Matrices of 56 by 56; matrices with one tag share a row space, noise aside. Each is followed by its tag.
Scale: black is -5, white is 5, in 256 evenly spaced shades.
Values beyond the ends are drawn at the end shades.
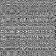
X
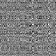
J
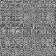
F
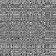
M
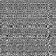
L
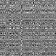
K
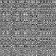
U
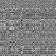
K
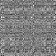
F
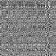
L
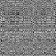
F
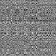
U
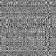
L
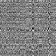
J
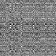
K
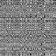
M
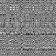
K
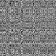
K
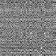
M
